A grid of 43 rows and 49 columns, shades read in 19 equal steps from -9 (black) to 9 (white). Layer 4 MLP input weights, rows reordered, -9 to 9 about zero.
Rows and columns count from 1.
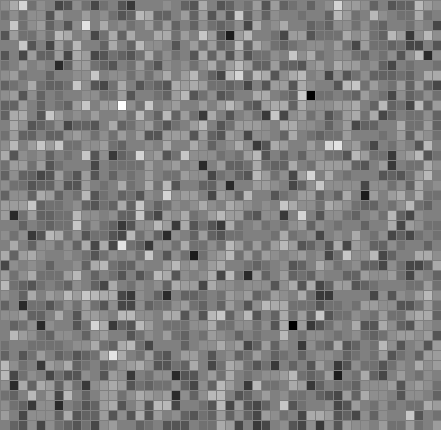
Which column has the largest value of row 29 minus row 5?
20
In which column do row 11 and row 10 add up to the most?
14
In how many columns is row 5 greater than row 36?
20
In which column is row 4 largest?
23
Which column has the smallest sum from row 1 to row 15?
46
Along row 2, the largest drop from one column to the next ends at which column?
28
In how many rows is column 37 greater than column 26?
15
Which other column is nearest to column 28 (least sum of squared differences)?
45
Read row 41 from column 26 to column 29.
-4 2 -3 -4
